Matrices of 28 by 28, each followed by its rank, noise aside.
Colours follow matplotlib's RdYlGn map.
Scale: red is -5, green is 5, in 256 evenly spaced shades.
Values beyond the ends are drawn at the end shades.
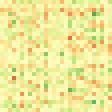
six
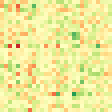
six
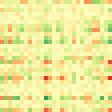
two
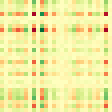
one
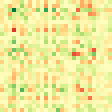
three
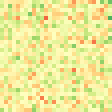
six
